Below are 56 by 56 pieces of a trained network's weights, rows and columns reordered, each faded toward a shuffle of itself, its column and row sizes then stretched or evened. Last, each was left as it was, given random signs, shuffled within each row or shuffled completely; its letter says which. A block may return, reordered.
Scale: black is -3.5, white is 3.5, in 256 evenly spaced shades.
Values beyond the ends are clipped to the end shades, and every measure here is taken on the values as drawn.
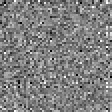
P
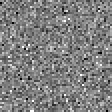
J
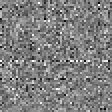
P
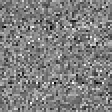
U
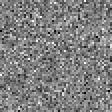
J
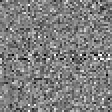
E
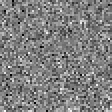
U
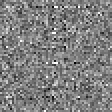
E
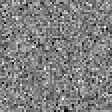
J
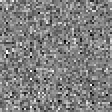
E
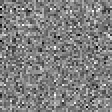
P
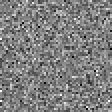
J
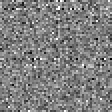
U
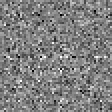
E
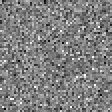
J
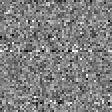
U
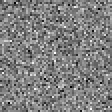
J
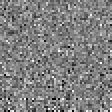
E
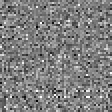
E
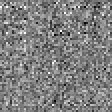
P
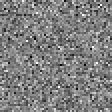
U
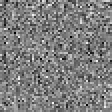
E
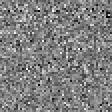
U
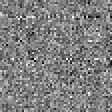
P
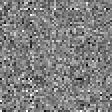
P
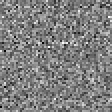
U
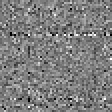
E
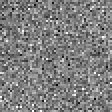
J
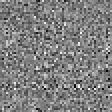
P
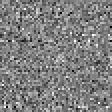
U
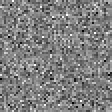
J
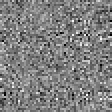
P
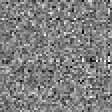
P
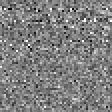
U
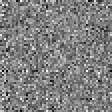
E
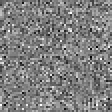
P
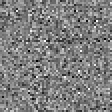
E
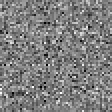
E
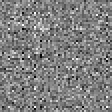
P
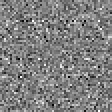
U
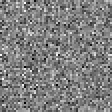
P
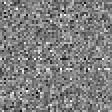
P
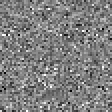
U
